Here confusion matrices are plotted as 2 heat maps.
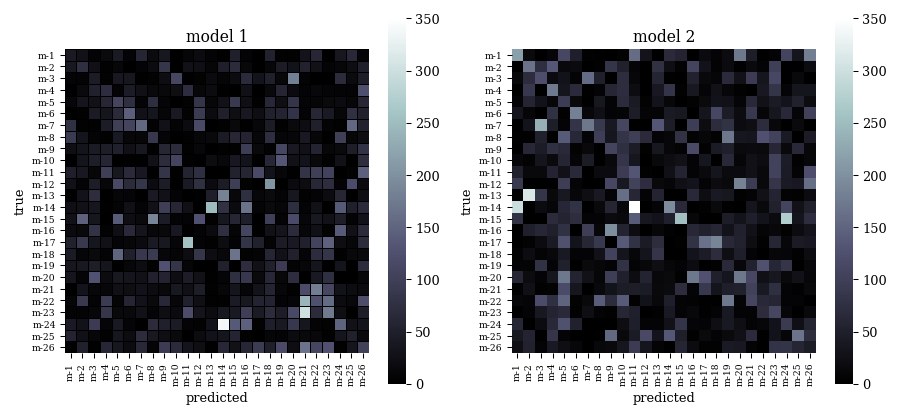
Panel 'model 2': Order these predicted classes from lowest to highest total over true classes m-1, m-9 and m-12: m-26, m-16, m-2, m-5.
m-2, m-16, m-5, m-26
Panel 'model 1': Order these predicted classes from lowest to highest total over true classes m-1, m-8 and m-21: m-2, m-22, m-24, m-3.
m-3, m-2, m-24, m-22
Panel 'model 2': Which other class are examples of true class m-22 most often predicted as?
m-19
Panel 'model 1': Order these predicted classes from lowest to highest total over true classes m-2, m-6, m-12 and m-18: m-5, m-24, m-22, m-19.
m-24, m-19, m-22, m-5
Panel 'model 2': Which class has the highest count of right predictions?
m-15
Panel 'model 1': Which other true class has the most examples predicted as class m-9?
m-19
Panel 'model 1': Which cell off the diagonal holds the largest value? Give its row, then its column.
m-24, m-14
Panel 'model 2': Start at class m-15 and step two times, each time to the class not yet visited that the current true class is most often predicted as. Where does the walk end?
m-5
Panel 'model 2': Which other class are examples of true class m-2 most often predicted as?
m-4
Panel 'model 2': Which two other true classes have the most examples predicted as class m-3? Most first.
m-7, m-22
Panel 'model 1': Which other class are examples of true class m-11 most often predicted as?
m-26
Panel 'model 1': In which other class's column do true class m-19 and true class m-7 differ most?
m-25
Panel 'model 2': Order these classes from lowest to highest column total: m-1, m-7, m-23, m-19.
m-7, m-1, m-19, m-23
